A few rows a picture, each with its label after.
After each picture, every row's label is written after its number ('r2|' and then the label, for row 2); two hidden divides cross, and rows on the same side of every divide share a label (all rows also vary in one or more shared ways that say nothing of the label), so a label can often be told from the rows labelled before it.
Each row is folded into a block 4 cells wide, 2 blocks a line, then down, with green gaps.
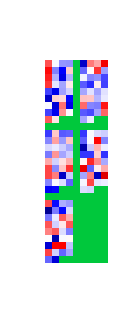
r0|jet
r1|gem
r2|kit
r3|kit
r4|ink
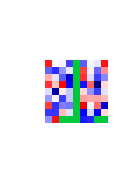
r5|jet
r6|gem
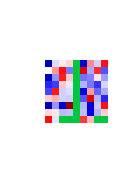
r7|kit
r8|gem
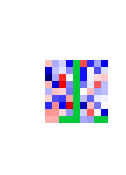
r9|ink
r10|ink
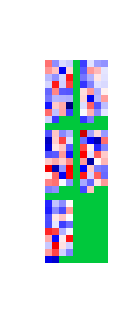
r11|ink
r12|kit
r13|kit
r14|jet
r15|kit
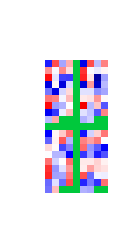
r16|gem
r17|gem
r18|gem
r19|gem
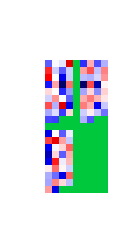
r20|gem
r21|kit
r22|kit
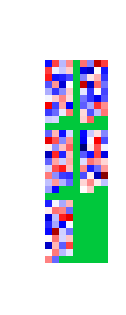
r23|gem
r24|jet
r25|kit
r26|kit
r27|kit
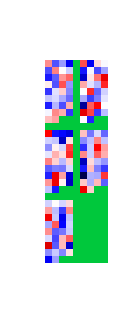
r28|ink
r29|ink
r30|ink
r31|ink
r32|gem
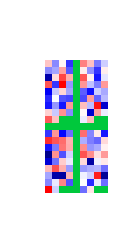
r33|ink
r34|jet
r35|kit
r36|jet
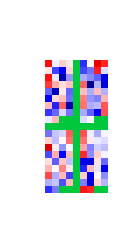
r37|jet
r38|gem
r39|gem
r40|jet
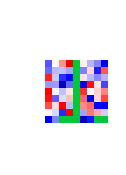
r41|gem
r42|kit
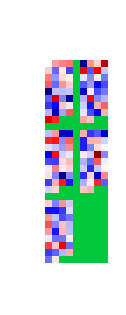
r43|jet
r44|gem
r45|kit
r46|ink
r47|jet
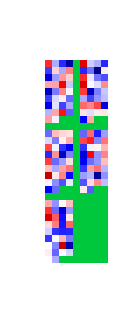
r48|ink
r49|jet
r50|gem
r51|kit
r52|jet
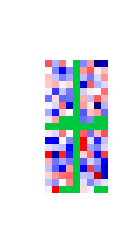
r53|jet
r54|kit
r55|jet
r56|jet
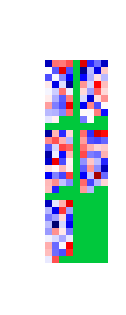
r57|gem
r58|ink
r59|kit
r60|jet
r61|gem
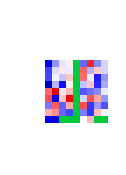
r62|kit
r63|gem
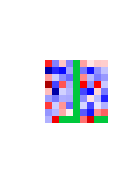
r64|jet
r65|jet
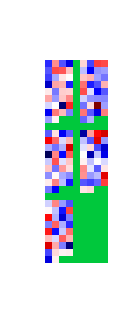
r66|kit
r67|jet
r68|kit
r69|gem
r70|gem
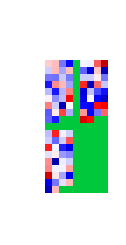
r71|kit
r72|jet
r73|gem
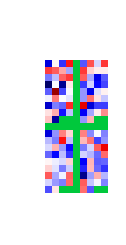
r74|kit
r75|gem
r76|gem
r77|ink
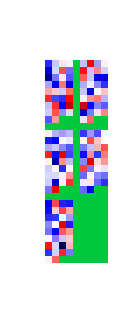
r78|kit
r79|gem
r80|jet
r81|kit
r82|kit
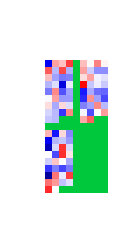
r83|gem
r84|jet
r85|ink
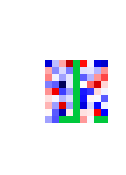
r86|gem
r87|ink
